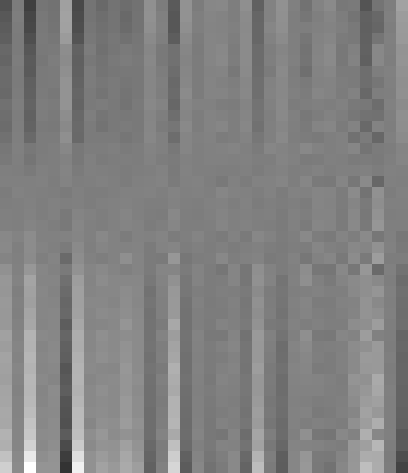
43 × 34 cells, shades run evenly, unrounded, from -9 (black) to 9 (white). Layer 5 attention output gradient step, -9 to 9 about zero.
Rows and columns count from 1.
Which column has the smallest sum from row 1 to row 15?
3
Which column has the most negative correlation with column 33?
25
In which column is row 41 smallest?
6
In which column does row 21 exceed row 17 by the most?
32
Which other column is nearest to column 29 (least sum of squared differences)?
17
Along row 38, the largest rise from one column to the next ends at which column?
7
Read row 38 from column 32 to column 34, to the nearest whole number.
2 0 -2
